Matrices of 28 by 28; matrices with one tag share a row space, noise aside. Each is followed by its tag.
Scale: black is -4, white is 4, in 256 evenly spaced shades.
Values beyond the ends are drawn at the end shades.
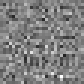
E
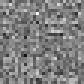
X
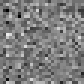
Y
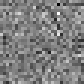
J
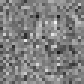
X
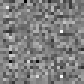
E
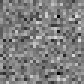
X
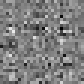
E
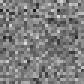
X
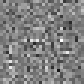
E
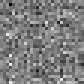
E
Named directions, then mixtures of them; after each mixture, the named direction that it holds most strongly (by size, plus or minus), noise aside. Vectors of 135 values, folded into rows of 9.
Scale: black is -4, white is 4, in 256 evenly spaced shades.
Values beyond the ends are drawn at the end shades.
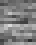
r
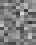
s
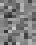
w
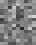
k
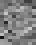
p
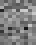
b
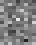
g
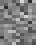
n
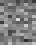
g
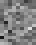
p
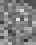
g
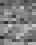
r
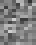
w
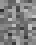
k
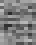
r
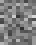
k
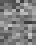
b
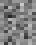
w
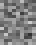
s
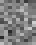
g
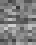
r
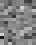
p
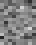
p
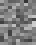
k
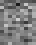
b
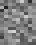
n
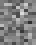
s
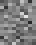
n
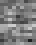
r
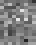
g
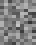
s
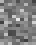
g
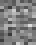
b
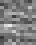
r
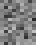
w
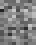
b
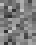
w
